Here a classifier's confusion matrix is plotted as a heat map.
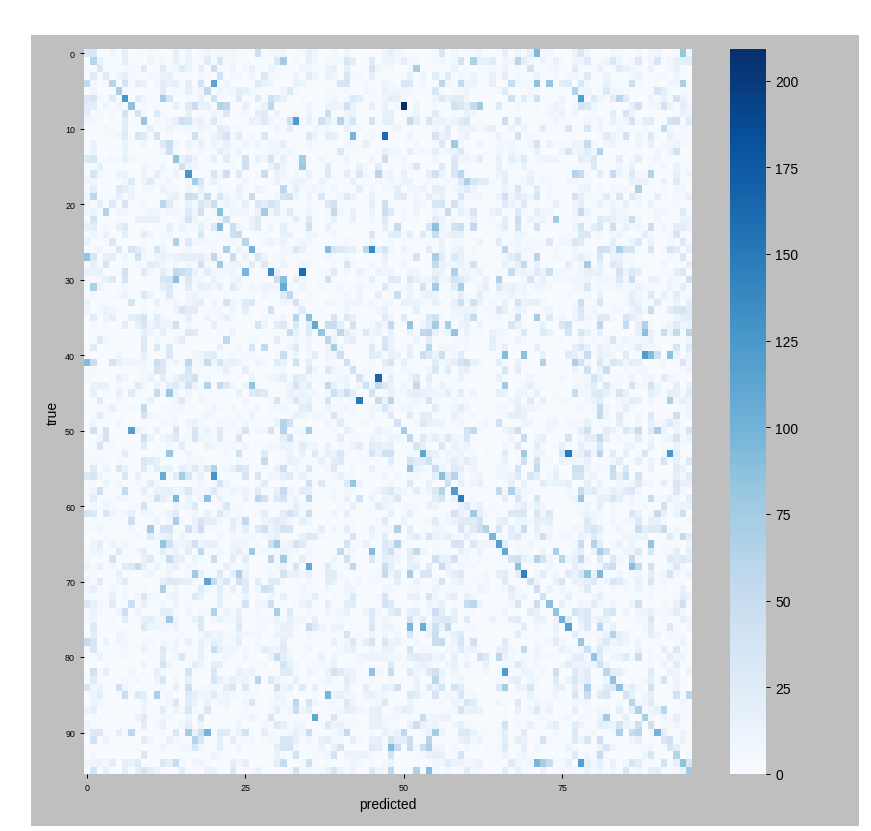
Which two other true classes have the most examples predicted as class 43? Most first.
46, 59
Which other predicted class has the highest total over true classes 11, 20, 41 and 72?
47
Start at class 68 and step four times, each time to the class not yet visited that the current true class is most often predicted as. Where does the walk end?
58
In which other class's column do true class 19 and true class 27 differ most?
0
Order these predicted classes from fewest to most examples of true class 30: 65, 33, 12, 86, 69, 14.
69, 33, 12, 86, 65, 14
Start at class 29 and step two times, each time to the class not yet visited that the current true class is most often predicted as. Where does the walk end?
89
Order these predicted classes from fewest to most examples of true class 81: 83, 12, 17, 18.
83, 18, 17, 12
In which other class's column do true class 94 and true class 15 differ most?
78
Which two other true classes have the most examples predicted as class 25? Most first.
29, 62
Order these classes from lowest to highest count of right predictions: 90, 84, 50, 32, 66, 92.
92, 32, 50, 84, 90, 66
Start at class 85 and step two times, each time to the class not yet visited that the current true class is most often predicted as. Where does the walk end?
22
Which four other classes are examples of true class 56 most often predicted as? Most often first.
20, 12, 15, 58
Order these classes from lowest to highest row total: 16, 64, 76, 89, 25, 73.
25, 89, 64, 73, 76, 16
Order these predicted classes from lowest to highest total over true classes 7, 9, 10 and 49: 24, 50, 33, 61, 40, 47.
24, 47, 61, 40, 33, 50
